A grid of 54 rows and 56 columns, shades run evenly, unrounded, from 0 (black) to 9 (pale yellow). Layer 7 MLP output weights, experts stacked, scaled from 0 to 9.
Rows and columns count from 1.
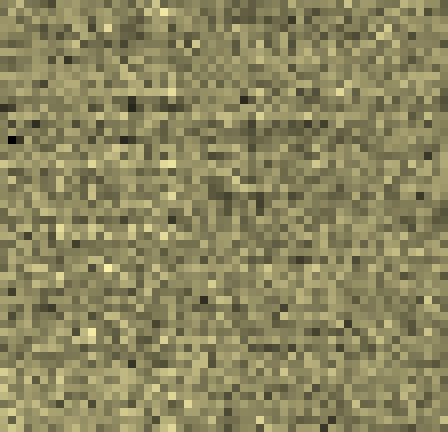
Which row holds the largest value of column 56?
53
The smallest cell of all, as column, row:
2, 18
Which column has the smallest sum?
32
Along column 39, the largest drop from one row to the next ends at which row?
16
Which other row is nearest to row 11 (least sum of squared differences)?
1
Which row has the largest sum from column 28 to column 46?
15
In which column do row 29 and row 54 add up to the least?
52
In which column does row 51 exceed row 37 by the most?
24
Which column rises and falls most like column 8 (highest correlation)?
17
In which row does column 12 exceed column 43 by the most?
42
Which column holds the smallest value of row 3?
37
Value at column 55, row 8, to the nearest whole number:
6
